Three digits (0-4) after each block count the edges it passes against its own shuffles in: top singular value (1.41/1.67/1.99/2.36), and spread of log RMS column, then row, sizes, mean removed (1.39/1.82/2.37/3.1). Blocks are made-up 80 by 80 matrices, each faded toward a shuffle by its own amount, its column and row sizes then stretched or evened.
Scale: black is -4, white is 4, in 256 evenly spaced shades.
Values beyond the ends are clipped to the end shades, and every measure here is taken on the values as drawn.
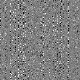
3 4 0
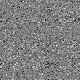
1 0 1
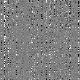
3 4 2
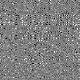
4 1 3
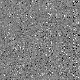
0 2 1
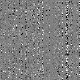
1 4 1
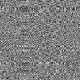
4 0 2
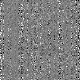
1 4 0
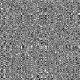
4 3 1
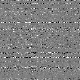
3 1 4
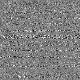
0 0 4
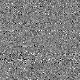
1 1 3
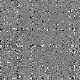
3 3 3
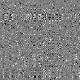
4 1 2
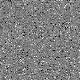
2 1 1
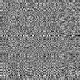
4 0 4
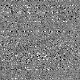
2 1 3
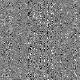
0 4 1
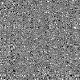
2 1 2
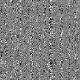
3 4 0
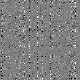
1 4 3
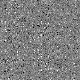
1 2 0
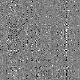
3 3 2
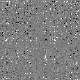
1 3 2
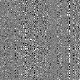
4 4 1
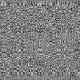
4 0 3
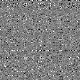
1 2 3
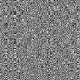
4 3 0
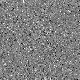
1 0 0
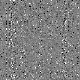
2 3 0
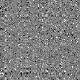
3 2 0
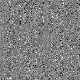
0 3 0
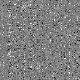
2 3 1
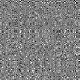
4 2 2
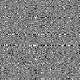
4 1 3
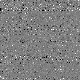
0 0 3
